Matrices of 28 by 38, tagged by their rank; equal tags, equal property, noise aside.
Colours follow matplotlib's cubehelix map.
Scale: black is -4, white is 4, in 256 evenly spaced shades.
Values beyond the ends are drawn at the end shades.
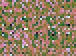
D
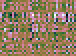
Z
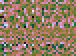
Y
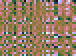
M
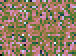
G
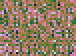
D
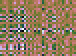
M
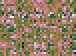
D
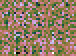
D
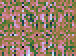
Y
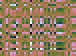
M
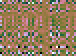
M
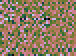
D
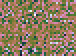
D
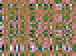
M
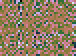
Y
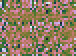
Y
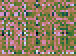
Z
